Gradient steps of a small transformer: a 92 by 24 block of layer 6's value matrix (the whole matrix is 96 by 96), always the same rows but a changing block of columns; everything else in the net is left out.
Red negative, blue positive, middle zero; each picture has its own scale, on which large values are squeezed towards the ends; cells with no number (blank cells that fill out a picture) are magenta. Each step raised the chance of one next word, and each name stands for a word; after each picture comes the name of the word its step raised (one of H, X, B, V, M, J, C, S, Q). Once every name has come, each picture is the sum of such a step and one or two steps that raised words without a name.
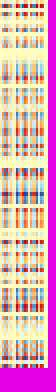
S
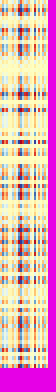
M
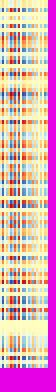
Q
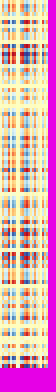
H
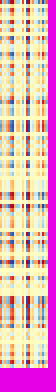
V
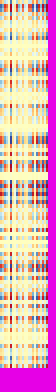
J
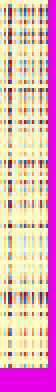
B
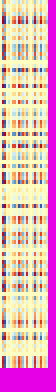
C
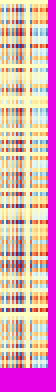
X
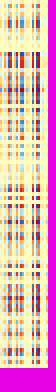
B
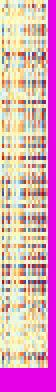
Q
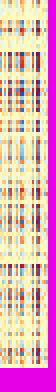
B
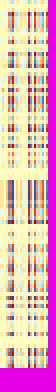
S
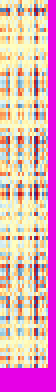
J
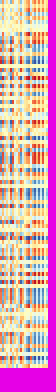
Q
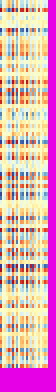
M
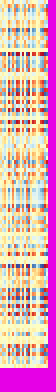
B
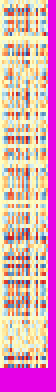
H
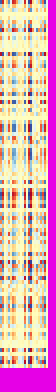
V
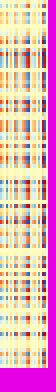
Q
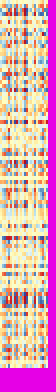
B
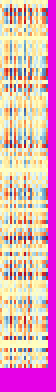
C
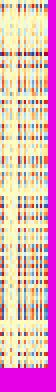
H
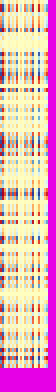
S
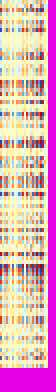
C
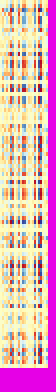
X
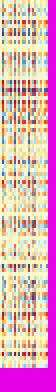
B
